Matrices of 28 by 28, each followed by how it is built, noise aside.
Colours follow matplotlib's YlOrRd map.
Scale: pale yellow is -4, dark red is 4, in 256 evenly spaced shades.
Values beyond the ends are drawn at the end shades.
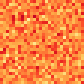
noise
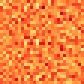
repeating rows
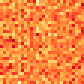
repeating rows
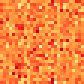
repeating rows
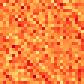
Toeplitz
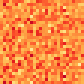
repeating rows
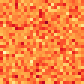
noise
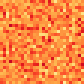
repeating rows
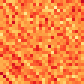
Toeplitz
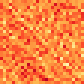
Toeplitz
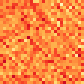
Toeplitz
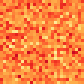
noise
